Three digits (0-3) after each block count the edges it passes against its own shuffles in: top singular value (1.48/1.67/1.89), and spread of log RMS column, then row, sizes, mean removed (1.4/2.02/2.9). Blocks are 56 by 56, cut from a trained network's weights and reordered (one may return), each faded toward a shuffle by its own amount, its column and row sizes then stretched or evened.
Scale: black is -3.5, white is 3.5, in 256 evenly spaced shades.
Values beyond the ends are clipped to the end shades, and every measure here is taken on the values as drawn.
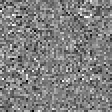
0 1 1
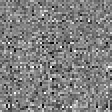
1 1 2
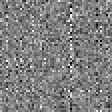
2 2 1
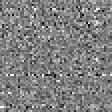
0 1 2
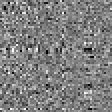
3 2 2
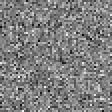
0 1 0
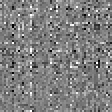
1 2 2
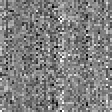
1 2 0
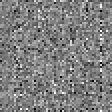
1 2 1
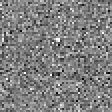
0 1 1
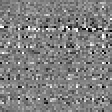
1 1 3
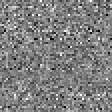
0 0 2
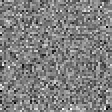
2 1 1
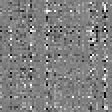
1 3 2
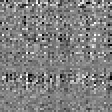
2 1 3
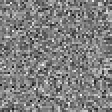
2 0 0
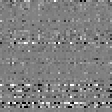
2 1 3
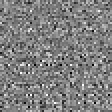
3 0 2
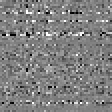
2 1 3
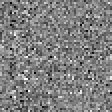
1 1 1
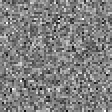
2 0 1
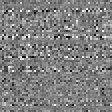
3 1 3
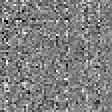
1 2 1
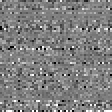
0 0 3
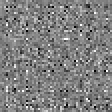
1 2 2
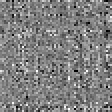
0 2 2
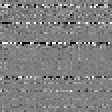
3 0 3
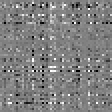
2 2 3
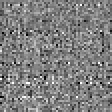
0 0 2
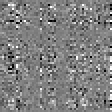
3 3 2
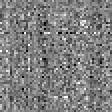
1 1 2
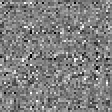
0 1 2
